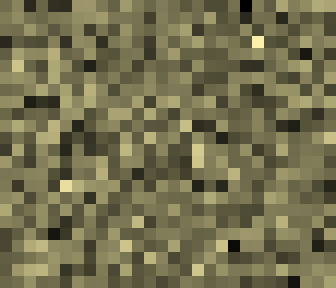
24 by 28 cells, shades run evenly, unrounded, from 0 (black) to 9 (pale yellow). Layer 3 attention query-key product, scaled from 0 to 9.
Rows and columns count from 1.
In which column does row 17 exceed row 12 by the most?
19
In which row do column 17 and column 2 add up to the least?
16
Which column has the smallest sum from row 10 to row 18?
8
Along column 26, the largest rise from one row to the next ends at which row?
6
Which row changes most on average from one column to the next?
13
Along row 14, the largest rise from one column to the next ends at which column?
17
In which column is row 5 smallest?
26
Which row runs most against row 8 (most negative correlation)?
4
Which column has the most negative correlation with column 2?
7
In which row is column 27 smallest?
21
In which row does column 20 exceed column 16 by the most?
15
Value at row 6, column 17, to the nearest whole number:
5
